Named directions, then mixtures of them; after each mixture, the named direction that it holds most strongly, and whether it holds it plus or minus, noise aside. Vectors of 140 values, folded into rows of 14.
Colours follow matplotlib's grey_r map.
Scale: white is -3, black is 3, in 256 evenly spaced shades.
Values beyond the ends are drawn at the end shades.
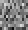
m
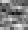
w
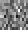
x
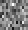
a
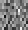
x, plus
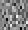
x, minus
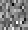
a, minus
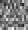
m, minus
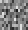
x, plus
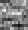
w, minus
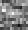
w, minus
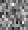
a, plus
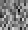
x, minus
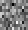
a, minus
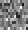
m, minus
